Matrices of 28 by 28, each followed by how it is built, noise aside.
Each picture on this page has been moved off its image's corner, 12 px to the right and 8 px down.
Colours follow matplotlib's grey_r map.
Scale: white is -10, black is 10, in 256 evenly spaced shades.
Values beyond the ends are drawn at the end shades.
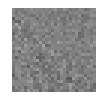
lower triangular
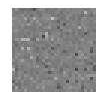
sparse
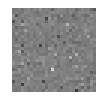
sparse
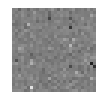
sparse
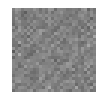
Hankel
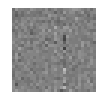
uneven columns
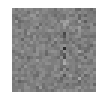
uneven columns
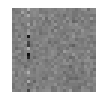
uneven columns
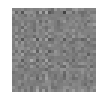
low rank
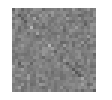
diagonal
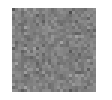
repeating rows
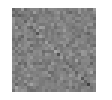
diagonal
